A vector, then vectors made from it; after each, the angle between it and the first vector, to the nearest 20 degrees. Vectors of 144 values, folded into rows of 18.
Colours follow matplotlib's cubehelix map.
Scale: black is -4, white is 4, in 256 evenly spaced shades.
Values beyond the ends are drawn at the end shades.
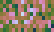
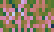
60 degrees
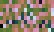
120 degrees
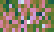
60 degrees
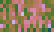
40 degrees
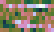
80 degrees
